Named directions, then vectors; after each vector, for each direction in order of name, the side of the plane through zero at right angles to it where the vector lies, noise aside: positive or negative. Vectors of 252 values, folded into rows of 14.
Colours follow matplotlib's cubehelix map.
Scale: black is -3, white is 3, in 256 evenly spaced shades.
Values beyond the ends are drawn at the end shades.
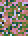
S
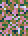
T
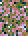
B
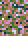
positive, positive, negative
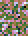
negative, positive, negative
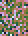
positive, positive, positive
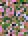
positive, negative, negative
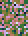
negative, negative, positive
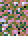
negative, positive, negative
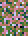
negative, positive, positive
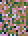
positive, positive, positive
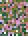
negative, negative, negative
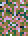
negative, positive, positive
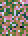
negative, positive, positive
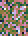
positive, positive, positive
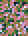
positive, negative, positive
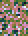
positive, negative, positive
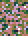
positive, negative, positive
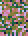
positive, positive, negative
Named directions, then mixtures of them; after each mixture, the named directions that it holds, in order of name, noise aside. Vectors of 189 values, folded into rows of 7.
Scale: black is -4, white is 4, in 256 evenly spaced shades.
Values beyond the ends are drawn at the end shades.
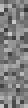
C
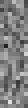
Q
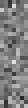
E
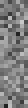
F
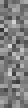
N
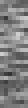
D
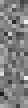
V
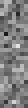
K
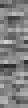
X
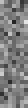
V.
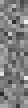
V.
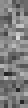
C, D, K.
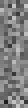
E, F, K.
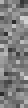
D, V.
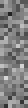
F, K.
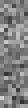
C, D, X.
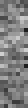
D, F.
